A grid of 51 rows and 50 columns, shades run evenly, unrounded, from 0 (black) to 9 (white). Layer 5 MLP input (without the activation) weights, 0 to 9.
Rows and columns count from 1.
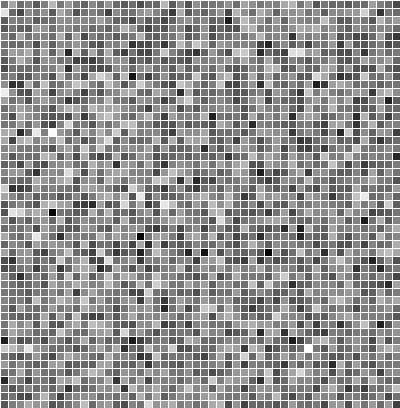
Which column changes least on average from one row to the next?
6
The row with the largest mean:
44
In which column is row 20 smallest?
50
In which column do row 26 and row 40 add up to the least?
12
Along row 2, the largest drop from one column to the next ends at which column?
2
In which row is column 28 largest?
28
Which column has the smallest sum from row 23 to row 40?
38
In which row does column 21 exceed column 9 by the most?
7
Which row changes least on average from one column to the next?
4
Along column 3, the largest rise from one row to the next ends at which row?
18
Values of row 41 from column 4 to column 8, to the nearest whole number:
6 3 6 3 3
